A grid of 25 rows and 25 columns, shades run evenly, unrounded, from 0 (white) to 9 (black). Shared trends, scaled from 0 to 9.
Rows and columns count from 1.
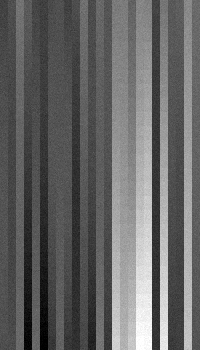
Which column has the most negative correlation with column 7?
13
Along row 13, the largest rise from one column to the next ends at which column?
20
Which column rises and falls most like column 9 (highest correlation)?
7
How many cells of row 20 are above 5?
18
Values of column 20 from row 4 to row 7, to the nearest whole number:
7 7 7 7
